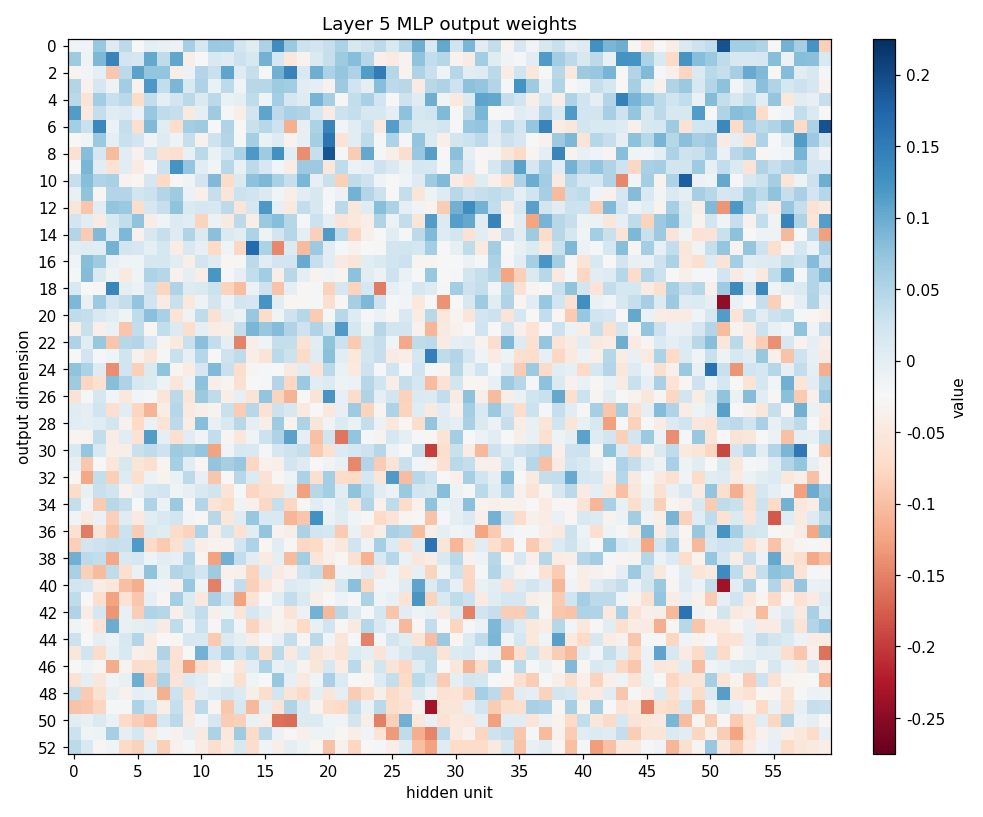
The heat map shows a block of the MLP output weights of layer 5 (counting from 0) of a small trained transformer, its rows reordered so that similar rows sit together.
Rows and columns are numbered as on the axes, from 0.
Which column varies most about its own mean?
51
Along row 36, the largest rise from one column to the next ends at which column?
59
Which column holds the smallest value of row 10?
43
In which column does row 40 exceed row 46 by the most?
9
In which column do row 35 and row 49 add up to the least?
28
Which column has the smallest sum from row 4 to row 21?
29
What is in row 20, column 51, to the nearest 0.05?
0.1
